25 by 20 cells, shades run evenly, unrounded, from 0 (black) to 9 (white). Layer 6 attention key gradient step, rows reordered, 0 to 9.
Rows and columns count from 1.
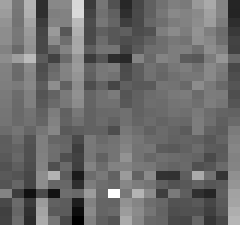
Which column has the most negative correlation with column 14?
13
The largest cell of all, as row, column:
22, 10
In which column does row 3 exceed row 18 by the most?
7
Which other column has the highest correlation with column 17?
5
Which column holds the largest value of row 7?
3
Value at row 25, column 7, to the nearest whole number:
0
